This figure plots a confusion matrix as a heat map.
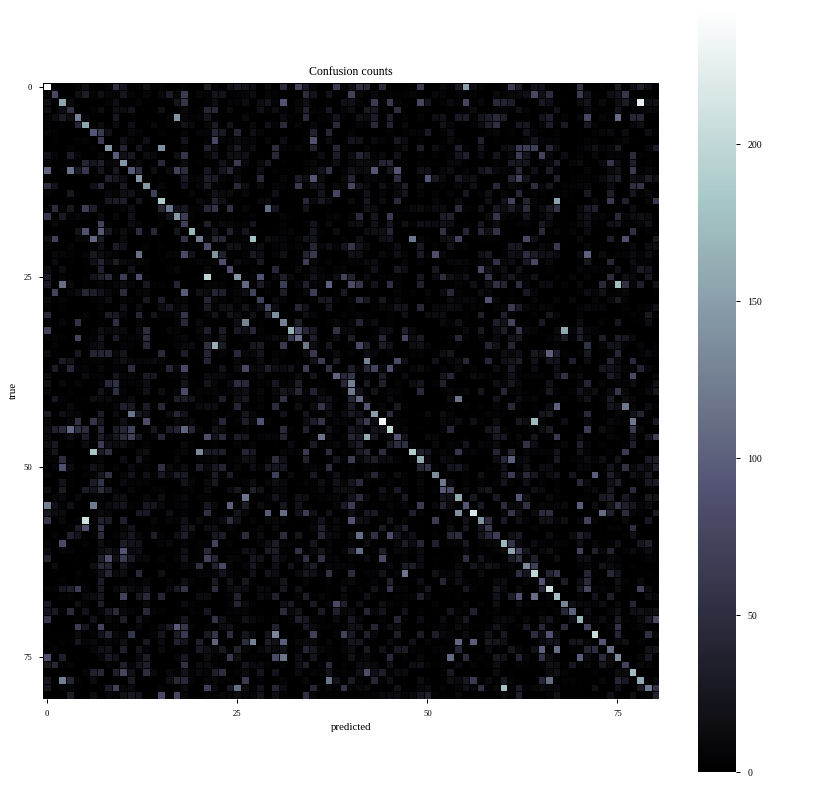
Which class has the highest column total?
18
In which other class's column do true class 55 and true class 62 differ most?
6
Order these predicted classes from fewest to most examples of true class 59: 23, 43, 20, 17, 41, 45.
20, 17, 23, 43, 45, 41
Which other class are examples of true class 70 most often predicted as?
80
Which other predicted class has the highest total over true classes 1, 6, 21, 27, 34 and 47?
22
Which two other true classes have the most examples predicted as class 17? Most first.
4, 71
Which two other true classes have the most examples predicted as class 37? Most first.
78, 26
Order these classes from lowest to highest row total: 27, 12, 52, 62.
52, 27, 62, 12
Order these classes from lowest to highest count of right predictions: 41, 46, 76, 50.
50, 76, 46, 41
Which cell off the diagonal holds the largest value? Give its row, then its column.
2, 78
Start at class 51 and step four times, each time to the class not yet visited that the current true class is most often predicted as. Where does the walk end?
7
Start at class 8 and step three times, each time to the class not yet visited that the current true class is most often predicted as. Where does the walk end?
64
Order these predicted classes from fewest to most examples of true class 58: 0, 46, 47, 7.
0, 46, 47, 7
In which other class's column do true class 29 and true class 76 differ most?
61
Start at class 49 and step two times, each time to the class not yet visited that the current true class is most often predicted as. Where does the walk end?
41
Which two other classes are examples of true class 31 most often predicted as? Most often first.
26, 61
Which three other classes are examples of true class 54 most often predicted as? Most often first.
26, 62, 41
